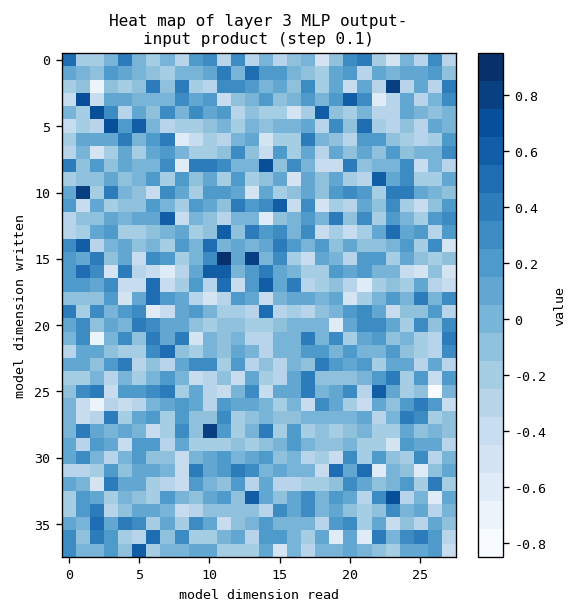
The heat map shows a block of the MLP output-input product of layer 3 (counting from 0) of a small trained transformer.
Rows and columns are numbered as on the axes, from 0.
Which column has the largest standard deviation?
2
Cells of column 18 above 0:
7
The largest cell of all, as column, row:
11, 15
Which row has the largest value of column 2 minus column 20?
4
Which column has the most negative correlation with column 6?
10
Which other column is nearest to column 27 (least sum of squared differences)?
17
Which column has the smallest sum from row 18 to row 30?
26
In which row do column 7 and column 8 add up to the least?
16
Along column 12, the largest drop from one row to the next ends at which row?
24
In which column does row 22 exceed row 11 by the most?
18
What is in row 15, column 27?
-0.1
